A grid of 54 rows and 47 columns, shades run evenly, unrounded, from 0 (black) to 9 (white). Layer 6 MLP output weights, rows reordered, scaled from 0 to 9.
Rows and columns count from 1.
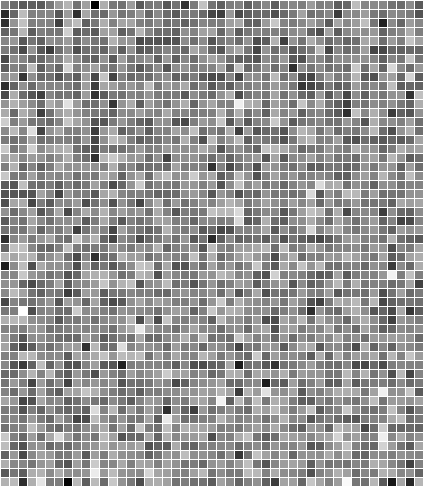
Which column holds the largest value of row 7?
46
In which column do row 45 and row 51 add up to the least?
3
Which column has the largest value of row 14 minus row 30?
1
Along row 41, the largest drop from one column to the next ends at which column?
27
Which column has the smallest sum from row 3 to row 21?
11
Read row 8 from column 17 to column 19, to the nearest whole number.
4 5 3
